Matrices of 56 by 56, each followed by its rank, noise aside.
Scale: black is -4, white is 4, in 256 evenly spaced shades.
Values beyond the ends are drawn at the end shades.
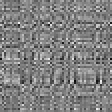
three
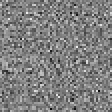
eight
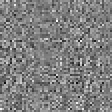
six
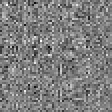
eight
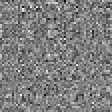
eight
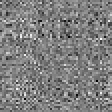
six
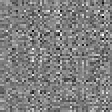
six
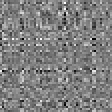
four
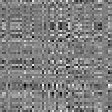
three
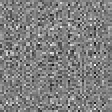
six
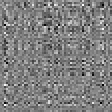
four
